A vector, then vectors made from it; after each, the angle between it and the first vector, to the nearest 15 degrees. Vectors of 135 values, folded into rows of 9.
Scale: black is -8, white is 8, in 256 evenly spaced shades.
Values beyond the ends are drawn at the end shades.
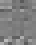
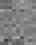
150 degrees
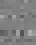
105 degrees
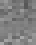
45 degrees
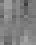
75 degrees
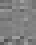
165 degrees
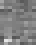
45 degrees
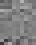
150 degrees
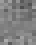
45 degrees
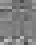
15 degrees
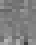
45 degrees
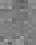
30 degrees
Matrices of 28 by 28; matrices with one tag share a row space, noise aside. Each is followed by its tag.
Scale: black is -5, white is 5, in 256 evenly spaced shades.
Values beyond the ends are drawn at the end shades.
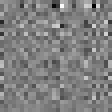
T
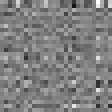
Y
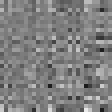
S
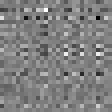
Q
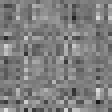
Y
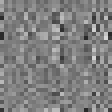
T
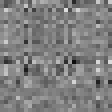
Y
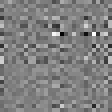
T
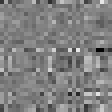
S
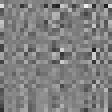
T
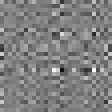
T
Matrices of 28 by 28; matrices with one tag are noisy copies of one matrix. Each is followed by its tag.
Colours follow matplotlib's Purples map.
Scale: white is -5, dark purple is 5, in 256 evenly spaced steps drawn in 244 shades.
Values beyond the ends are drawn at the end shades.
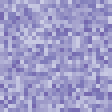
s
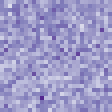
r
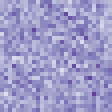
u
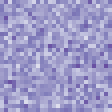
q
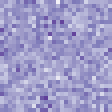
r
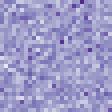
s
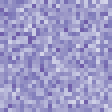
q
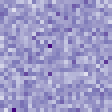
s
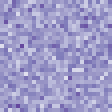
q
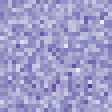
q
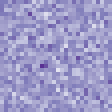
q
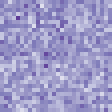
r
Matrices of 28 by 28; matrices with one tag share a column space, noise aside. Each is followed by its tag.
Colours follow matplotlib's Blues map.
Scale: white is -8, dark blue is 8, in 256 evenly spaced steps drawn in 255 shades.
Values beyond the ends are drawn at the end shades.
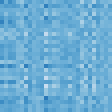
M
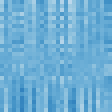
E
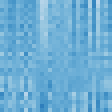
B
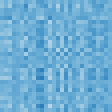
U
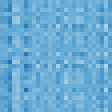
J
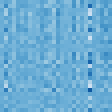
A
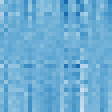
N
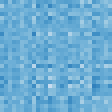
M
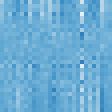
N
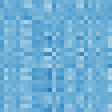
U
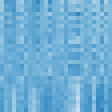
E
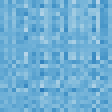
A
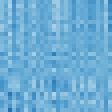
B
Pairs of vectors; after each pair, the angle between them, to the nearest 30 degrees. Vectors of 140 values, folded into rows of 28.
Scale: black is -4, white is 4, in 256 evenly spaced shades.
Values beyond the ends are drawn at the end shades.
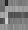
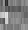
60 degrees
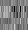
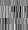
30 degrees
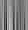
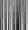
60 degrees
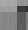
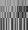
60 degrees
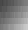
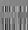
90 degrees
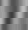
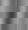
30 degrees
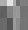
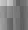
60 degrees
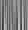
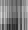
60 degrees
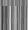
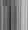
120 degrees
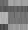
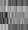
150 degrees
